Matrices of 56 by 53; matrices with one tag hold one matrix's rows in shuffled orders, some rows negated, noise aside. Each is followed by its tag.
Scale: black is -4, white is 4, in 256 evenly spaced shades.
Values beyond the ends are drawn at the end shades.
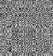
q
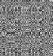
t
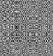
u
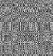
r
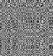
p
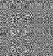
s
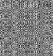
r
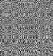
r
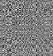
q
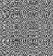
u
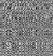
q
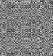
t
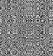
p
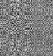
s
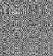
u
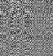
s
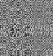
s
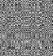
t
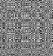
t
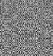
r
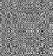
p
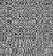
q
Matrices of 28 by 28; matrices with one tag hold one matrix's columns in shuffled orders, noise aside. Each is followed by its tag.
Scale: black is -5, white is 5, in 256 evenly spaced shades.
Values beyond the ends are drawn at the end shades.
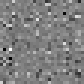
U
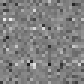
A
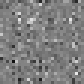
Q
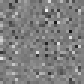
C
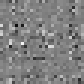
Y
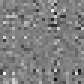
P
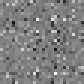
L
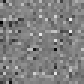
L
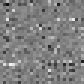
A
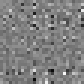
P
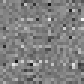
A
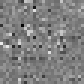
Y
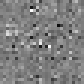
Y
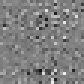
P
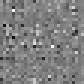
Y
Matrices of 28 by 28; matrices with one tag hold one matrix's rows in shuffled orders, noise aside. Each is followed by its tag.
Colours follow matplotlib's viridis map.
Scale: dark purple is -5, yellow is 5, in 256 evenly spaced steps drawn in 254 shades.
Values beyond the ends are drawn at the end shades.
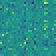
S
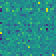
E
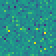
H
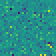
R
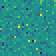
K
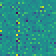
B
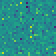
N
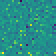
N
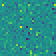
N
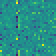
B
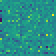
E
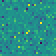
K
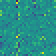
B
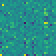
S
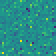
N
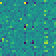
S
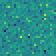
H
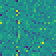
B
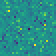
H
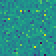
H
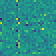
B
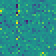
B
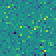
H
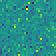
K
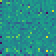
E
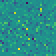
K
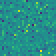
K
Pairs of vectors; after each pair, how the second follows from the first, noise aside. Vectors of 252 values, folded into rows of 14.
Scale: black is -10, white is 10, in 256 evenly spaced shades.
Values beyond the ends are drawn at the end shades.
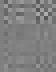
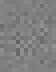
wrapped around, shrunk.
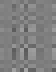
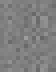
wrapped around, shrunk.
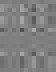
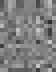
wrapped around, scaled up.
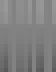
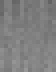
reversed, shrunk.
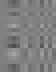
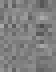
reversed.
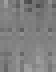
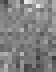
negated, scaled up.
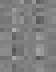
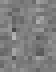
negated.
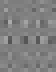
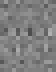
reversed.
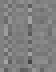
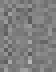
negated.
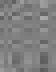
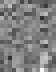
negated, scaled up.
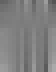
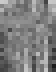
negated, scaled up.
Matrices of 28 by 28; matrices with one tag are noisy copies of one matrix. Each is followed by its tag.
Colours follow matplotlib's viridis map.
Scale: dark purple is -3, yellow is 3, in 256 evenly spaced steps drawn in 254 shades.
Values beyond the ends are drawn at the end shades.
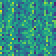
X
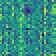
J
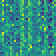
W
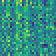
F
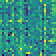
J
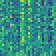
W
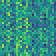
F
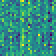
W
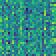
J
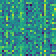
J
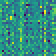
J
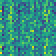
X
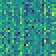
J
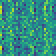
X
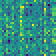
J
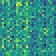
F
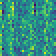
X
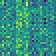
F
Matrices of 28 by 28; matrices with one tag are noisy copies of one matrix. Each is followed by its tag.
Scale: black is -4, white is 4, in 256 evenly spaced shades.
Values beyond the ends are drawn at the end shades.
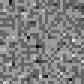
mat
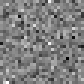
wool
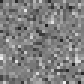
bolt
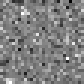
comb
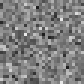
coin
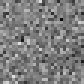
wool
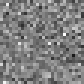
wool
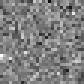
bolt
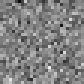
comb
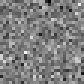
bolt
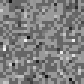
mat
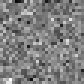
comb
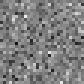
coin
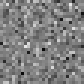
wool
